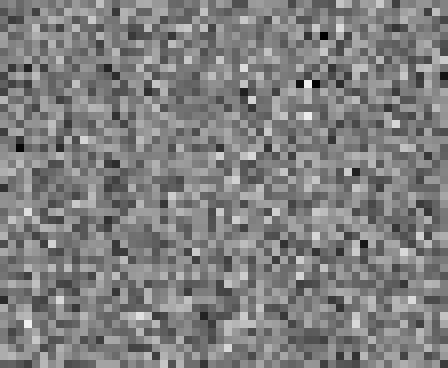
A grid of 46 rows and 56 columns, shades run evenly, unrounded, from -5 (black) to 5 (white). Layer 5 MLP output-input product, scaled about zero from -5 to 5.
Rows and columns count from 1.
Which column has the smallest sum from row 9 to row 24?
15
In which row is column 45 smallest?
22
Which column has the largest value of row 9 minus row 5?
41
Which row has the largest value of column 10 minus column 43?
11
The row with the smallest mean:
12
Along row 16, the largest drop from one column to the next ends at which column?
51
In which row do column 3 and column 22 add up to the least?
19
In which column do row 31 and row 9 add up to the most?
31
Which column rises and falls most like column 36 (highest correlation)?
26
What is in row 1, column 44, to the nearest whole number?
2
